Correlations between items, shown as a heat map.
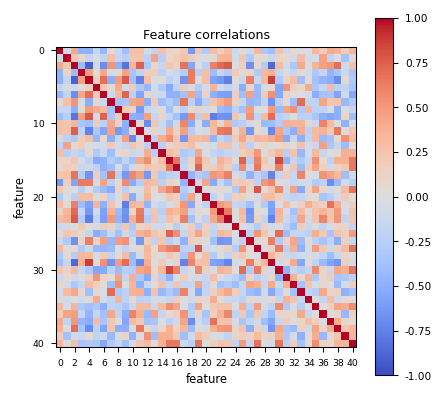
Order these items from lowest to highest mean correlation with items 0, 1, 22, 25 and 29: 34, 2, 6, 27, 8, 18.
6, 8, 34, 18, 2, 27
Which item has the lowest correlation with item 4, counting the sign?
2
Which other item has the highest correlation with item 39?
12
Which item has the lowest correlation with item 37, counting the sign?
18
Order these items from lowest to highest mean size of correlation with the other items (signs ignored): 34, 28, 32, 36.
34, 28, 32, 36
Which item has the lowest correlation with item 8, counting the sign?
11
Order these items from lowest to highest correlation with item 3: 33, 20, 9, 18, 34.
34, 33, 20, 9, 18
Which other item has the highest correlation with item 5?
31
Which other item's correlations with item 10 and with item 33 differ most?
32
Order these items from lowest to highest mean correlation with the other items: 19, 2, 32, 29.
29, 32, 2, 19
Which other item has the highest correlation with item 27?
19
